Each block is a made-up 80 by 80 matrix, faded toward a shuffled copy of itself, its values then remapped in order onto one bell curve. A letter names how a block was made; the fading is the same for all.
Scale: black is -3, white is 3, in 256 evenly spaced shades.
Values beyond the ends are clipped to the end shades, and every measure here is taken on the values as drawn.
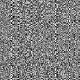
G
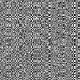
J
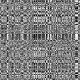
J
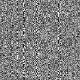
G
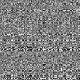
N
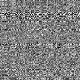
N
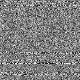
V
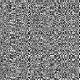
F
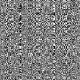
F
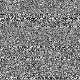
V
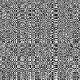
J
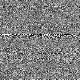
V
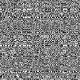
N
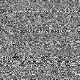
V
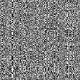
G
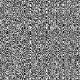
G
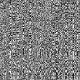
G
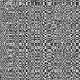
J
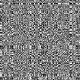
F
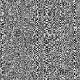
G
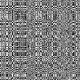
J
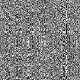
G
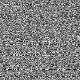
V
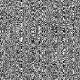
G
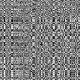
J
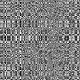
J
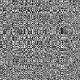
F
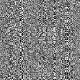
G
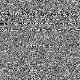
V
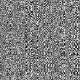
G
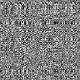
F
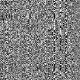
G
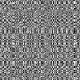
J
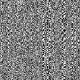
G
